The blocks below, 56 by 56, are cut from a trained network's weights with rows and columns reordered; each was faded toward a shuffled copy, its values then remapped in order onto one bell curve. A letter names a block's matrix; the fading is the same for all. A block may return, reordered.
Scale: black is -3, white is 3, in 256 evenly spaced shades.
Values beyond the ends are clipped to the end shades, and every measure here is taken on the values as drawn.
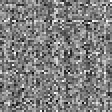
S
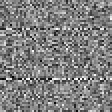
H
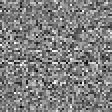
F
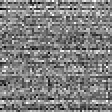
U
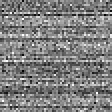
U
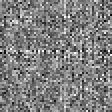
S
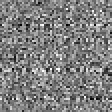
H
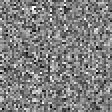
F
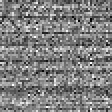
U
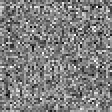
F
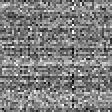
U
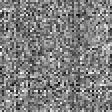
S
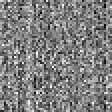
S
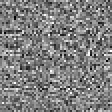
F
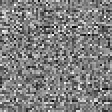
H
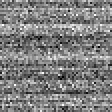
U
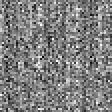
S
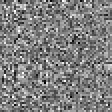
F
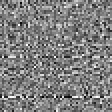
H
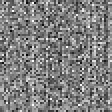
S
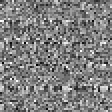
H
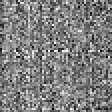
S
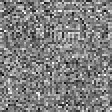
F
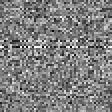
H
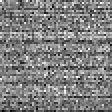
U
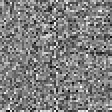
F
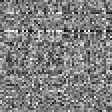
H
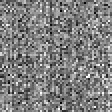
S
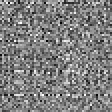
H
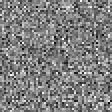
F
